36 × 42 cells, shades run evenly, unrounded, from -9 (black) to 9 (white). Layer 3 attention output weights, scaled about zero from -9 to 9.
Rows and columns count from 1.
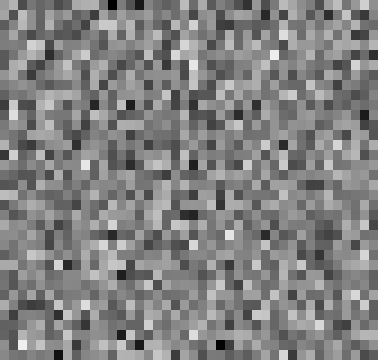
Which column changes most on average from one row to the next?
22
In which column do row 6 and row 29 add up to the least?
42
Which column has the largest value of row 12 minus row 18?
2
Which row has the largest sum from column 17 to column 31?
6
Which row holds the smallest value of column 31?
23
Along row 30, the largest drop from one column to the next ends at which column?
41
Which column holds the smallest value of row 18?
19
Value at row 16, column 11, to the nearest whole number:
2
